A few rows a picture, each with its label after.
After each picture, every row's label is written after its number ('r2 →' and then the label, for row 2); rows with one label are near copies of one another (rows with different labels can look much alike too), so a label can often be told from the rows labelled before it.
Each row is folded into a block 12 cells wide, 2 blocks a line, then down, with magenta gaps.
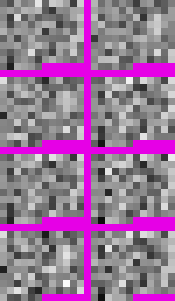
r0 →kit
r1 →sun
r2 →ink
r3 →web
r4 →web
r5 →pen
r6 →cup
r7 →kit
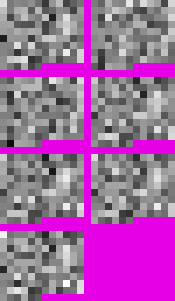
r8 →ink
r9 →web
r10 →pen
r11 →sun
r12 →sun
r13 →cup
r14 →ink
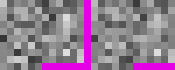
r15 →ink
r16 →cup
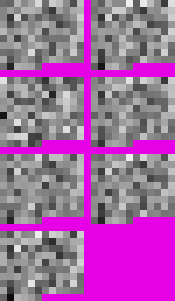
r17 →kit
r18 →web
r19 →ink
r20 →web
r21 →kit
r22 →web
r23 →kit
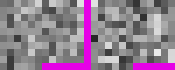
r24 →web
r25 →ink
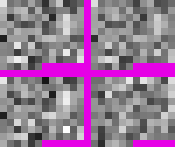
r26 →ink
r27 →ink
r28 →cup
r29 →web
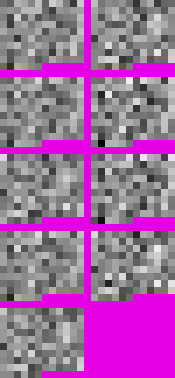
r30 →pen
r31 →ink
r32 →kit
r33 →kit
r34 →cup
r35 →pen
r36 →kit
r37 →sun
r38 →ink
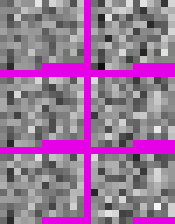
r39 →web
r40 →pen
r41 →kit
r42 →cup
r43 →kit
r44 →ink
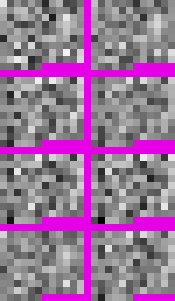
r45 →ink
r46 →sun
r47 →web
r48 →web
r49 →kit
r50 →pen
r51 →cup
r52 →kit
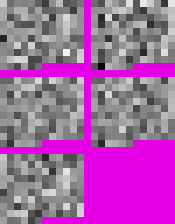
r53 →ink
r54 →pen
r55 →web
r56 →kit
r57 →sun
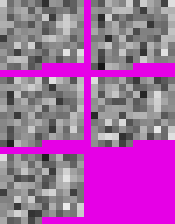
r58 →sun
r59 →pen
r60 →pen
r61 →ink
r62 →cup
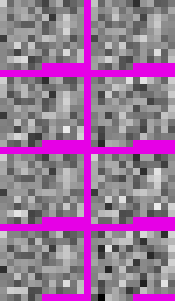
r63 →ink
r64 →cup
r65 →cup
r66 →web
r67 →ink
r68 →sun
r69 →ink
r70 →pen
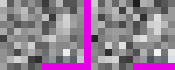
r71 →cup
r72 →sun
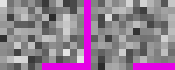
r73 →ink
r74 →kit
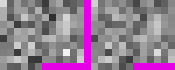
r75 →cup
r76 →cup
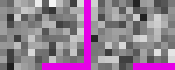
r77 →web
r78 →sun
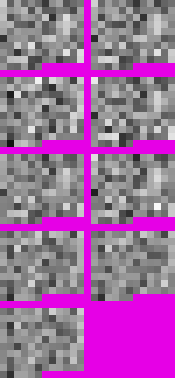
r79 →sun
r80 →ink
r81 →kit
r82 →ink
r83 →sun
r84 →cup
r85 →kit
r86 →pen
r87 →pen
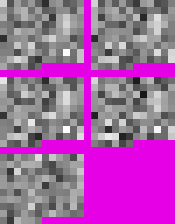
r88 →cup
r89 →sun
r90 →cup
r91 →ink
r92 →kit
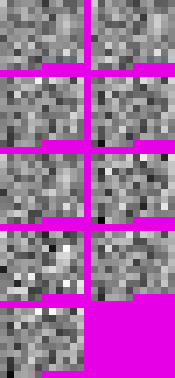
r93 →cup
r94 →cup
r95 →web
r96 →pen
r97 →cup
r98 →pen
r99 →sun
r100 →kit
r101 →web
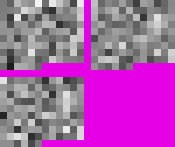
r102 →web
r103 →sun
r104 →ink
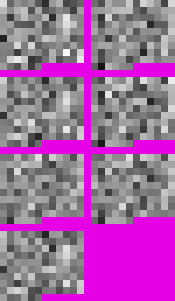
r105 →ink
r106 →pen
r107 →cup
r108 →pen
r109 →kit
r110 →kit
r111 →sun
